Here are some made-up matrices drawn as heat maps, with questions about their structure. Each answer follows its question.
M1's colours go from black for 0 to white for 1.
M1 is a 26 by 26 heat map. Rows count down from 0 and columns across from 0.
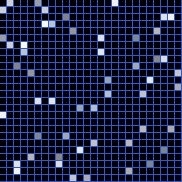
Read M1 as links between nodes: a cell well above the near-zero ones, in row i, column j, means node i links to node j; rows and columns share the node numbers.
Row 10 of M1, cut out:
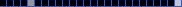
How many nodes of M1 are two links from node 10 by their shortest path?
2
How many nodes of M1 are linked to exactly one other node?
2
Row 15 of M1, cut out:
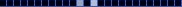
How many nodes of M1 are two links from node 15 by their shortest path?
2
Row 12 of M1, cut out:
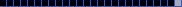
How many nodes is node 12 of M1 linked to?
1
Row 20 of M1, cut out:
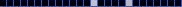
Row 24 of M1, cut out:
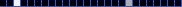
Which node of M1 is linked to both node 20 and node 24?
node 18
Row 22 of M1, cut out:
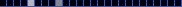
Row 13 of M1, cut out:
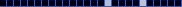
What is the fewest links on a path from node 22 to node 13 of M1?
6
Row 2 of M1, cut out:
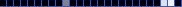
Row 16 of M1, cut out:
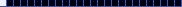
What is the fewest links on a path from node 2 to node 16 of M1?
5
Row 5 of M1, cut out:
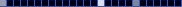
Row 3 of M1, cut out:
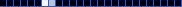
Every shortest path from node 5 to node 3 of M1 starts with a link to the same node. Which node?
node 14
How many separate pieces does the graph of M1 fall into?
2
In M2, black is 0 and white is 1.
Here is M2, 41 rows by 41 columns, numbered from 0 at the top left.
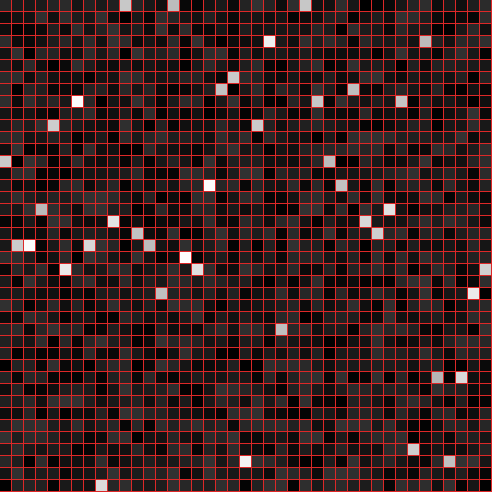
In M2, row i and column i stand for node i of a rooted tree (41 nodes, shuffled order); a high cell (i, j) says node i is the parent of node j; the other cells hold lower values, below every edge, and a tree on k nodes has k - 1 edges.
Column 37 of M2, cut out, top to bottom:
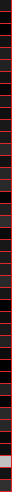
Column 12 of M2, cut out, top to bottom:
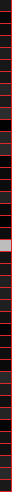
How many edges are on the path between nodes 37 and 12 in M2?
3
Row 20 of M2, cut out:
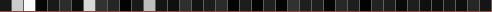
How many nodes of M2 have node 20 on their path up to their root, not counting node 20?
8
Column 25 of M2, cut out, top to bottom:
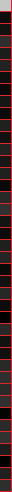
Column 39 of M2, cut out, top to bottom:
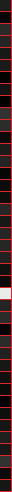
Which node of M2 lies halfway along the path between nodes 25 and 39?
13
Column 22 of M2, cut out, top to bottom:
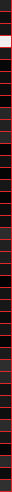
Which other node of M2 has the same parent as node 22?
35
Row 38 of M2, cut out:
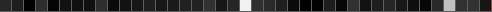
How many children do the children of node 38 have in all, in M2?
5
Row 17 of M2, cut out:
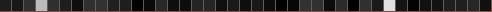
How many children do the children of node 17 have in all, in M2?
2
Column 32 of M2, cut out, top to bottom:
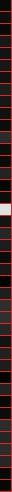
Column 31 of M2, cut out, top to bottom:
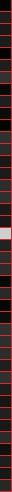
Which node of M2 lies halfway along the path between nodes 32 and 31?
40
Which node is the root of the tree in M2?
24
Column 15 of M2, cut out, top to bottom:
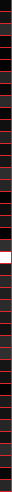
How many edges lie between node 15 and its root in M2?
5
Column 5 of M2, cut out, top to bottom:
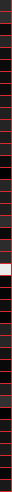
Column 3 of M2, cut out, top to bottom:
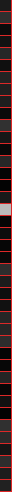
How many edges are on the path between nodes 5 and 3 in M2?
2
